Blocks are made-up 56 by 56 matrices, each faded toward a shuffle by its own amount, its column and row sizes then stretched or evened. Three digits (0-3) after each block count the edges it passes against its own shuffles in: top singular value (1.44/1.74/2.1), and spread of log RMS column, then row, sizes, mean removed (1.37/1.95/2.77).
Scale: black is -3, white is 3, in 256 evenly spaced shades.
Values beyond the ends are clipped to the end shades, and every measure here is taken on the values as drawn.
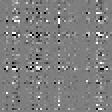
2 3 3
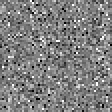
0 1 0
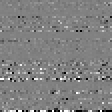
2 0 3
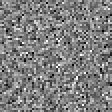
1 0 0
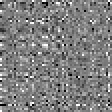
3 2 2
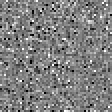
0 1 1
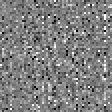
1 2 1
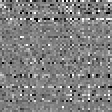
3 1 3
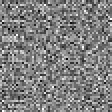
3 1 0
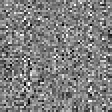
2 2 0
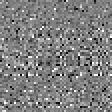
3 0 2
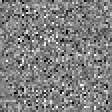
0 2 1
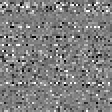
0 1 3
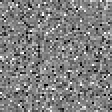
0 0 0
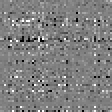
1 2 3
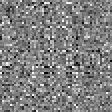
3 1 2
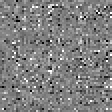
0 2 2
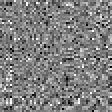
3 1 1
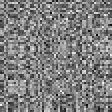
3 0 0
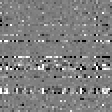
3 1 3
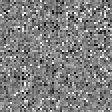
1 1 1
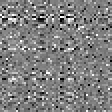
3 1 2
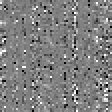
1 3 0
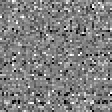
1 1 2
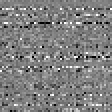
2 0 3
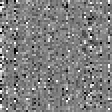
1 3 0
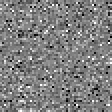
1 1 1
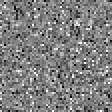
1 1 0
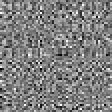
3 2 2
